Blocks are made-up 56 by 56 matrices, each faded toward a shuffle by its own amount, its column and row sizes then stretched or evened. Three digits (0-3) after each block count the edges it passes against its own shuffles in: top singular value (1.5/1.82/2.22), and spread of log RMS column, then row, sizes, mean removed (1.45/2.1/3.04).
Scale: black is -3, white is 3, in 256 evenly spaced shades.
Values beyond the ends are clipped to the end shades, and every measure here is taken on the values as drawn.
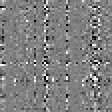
3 3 2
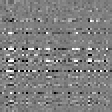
3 1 3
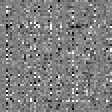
1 3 2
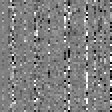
2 3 0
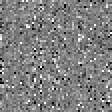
0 2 0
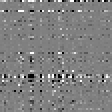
3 2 3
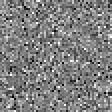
1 1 0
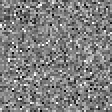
0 0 0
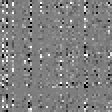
1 3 2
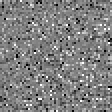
0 0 1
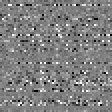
0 0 3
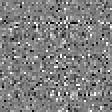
2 0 2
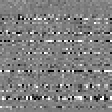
3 0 3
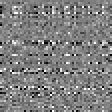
3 1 3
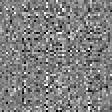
2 2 1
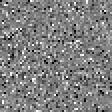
0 0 0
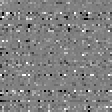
0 1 3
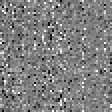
0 2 0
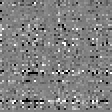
1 2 3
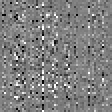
0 3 1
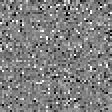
1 1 1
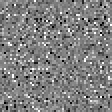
0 0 1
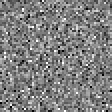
0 0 0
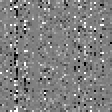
0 3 0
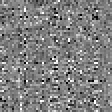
1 2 1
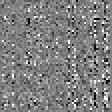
1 3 1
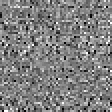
2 0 2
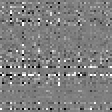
2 2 3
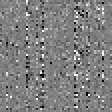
1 3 1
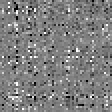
2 2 2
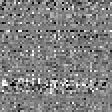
1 1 3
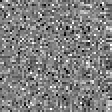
2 0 0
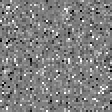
1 1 0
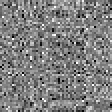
3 1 0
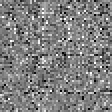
2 1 1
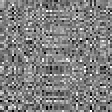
3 2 1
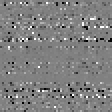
0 0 3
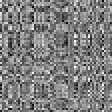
3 3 0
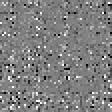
0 2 2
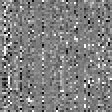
1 3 0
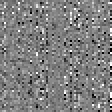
1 3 0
